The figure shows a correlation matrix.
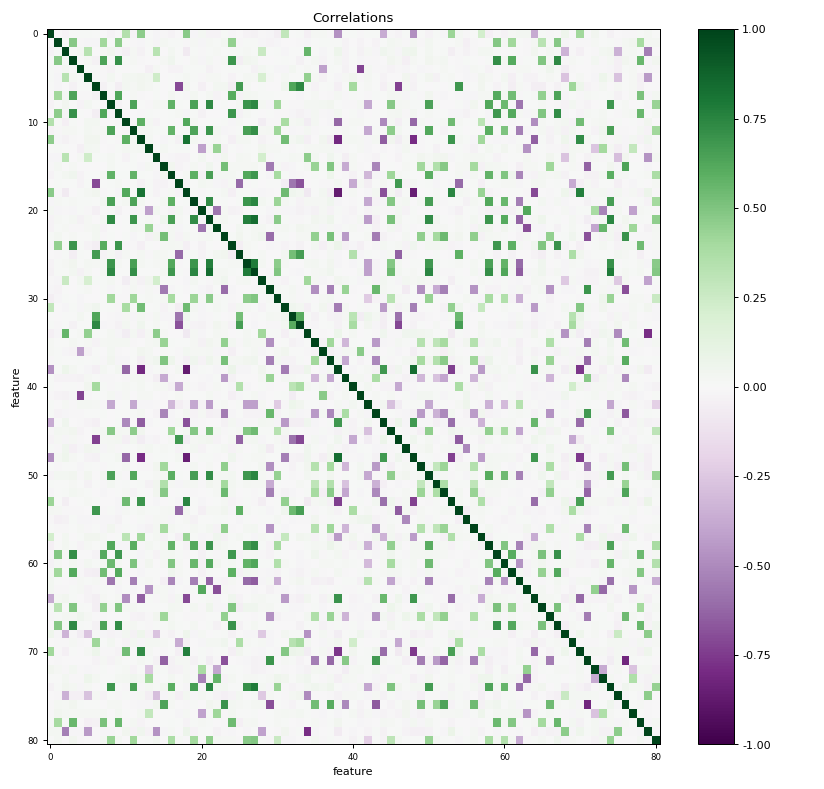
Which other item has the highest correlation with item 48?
38
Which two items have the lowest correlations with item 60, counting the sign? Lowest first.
62, 42
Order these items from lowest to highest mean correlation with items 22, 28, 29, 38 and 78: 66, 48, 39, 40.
66, 40, 39, 48
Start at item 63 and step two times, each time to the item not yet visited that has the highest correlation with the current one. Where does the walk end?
72
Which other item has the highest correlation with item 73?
22
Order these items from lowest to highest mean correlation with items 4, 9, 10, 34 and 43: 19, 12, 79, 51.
79, 51, 19, 12
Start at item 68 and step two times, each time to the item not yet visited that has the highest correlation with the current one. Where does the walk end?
75
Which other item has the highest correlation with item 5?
34
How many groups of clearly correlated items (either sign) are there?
9
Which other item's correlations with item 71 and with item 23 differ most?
76
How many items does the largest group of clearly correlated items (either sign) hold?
16
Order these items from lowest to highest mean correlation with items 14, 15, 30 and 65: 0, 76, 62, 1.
62, 0, 1, 76
